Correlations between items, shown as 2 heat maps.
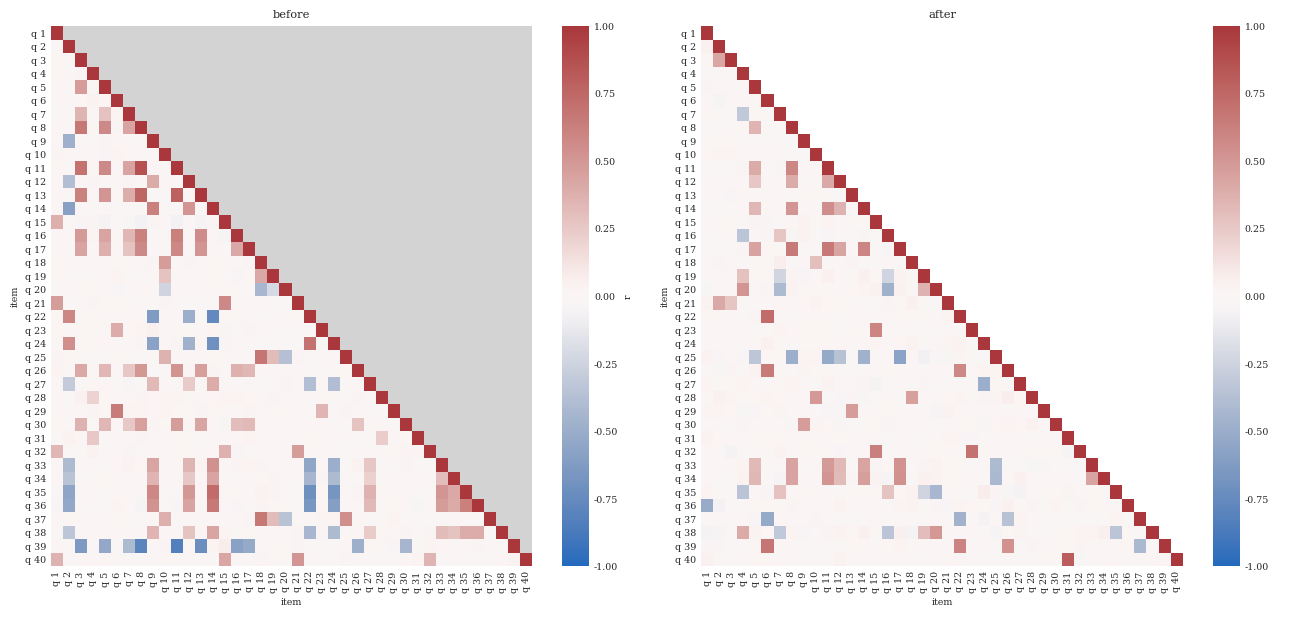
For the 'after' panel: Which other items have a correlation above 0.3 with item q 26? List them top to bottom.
q 6, q 22, q 39
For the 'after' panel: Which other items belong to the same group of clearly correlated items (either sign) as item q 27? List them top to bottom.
q 24
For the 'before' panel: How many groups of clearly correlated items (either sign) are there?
6
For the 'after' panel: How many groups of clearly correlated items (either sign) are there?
11
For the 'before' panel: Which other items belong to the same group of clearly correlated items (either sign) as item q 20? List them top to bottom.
q 10, q 18, q 19, q 25, q 37
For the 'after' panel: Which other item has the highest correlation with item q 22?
q 6
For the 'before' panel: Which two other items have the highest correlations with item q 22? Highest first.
q 24, q 2
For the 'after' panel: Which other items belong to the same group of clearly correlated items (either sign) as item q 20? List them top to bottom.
q 4, q 7, q 16, q 19, q 35, q 38
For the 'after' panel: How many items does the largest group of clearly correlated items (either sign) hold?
9
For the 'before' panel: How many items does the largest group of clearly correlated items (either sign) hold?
12
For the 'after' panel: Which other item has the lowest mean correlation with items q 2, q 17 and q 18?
q 25
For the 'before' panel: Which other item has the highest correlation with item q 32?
q 21
